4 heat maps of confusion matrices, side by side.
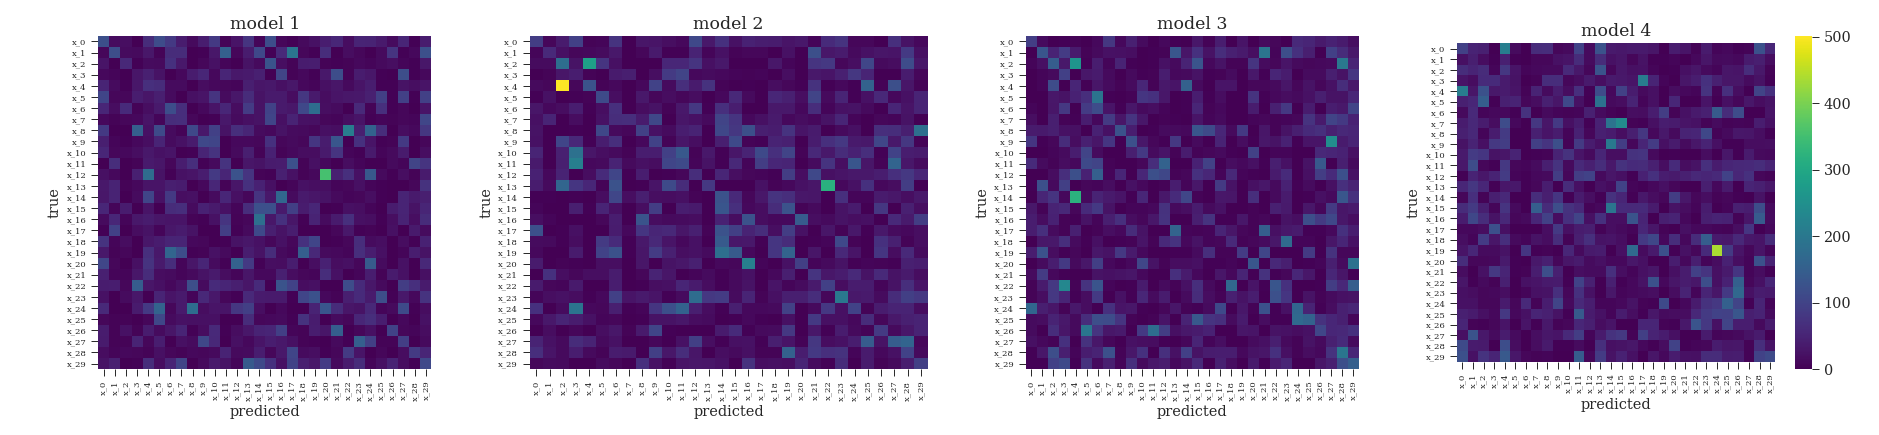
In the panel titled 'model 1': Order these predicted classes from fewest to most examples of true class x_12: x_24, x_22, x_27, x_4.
x_27, x_22, x_24, x_4
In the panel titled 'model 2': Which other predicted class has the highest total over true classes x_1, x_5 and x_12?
x_21
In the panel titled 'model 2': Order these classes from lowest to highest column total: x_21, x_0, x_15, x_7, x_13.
x_7, x_13, x_0, x_15, x_21
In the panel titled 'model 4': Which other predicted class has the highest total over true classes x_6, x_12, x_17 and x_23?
x_26
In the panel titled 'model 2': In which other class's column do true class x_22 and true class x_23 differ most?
x_12
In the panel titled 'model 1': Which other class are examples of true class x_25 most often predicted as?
x_5
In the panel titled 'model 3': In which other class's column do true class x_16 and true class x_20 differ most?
x_29
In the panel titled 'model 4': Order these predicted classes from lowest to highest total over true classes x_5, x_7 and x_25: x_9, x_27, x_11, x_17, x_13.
x_17, x_27, x_9, x_11, x_13
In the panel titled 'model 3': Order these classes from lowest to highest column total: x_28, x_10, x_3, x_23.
x_10, x_23, x_3, x_28
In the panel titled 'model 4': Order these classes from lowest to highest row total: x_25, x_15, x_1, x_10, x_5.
x_1, x_10, x_5, x_25, x_15
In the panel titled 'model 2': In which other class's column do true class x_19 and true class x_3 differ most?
x_14
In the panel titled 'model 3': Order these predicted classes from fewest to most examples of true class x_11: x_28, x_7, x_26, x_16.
x_7, x_28, x_16, x_26
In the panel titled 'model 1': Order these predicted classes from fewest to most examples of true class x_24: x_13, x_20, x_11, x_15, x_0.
x_15, x_11, x_0, x_13, x_20
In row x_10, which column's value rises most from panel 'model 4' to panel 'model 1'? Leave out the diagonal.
x_21
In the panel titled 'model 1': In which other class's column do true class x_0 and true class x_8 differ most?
x_22
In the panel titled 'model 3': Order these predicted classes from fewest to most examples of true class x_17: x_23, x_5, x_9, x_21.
x_5, x_23, x_9, x_21
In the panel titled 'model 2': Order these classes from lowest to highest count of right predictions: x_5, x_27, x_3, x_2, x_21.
x_3, x_21, x_5, x_27, x_2
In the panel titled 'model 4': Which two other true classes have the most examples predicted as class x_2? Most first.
x_5, x_4
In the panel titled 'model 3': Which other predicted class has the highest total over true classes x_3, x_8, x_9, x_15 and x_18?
x_27
